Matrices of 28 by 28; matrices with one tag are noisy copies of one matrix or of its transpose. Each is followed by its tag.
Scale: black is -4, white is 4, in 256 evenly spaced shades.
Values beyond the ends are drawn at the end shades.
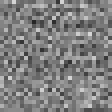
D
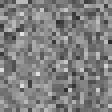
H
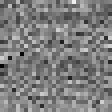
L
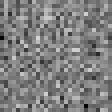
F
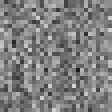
L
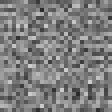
F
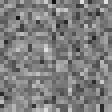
H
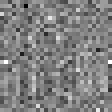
D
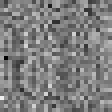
L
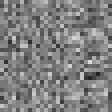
F
